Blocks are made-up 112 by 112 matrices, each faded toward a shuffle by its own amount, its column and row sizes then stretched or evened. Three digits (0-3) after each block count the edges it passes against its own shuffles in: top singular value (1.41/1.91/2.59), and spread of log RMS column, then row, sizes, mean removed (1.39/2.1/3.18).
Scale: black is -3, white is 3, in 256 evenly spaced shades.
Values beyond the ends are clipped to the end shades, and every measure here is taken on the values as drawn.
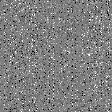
1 2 0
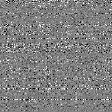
2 1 3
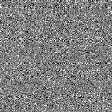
2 0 2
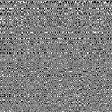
3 1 3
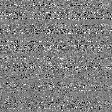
1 1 3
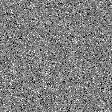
0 0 1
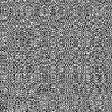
3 0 1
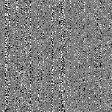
1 3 0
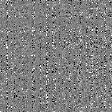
0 3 2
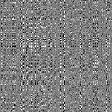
3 3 2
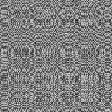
3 0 1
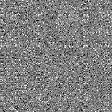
2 1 0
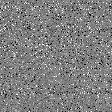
1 0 2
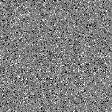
1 1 1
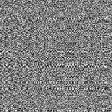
3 0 2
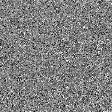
0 1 1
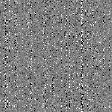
1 3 1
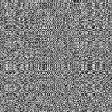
3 1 2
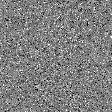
0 1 0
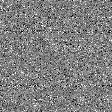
0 0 2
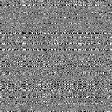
3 0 3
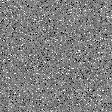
0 0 1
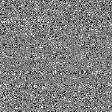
0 2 3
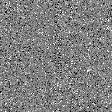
1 1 0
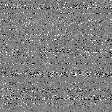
0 0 3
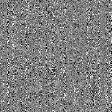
1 3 1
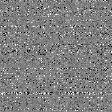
1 2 3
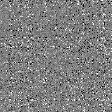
0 2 2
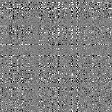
2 3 3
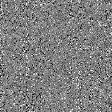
0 2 0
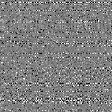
3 1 3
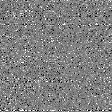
2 1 2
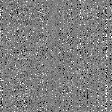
1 3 1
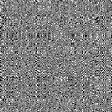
3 2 2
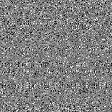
2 0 2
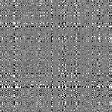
3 3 3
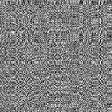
3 2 1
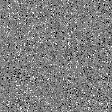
0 2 1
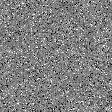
0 0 0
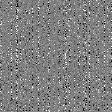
0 3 1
